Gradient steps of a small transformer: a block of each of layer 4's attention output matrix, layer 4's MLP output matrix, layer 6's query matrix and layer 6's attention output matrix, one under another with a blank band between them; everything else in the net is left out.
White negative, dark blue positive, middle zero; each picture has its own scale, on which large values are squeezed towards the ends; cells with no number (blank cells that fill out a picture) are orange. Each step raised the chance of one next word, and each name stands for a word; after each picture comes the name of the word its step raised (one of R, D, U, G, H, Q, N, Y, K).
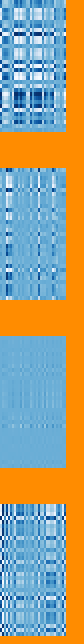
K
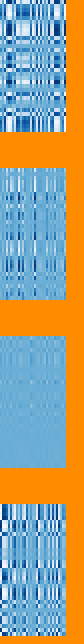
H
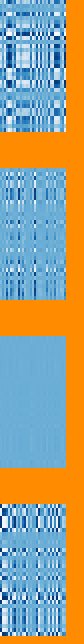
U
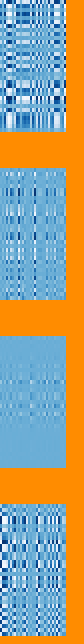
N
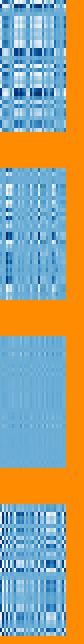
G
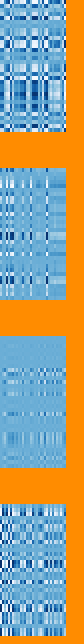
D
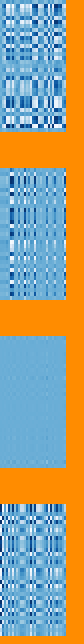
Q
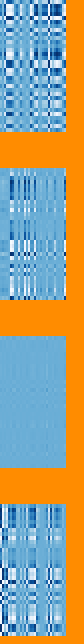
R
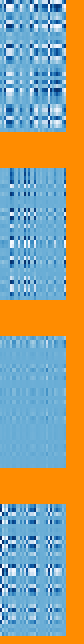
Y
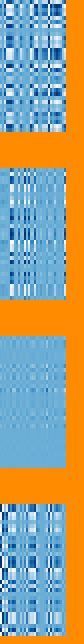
G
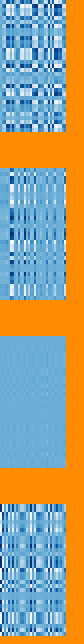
G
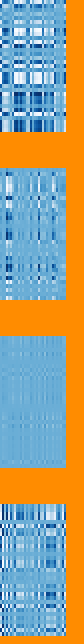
H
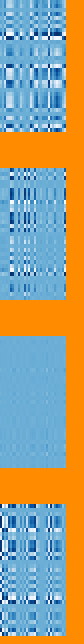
U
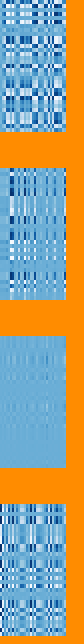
N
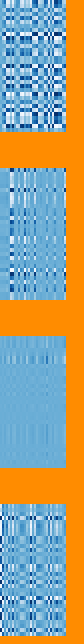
K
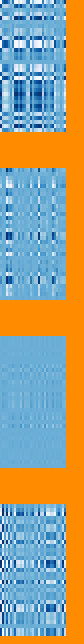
D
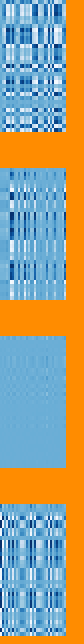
H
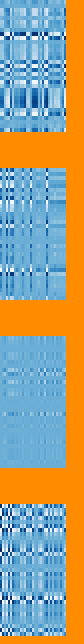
U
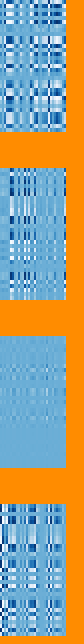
N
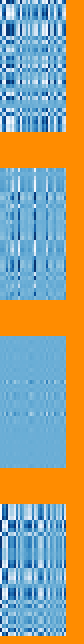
H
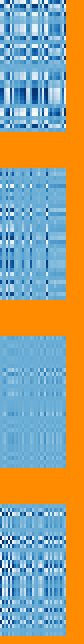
Y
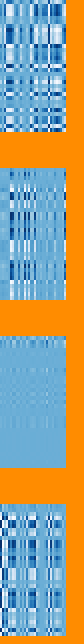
H
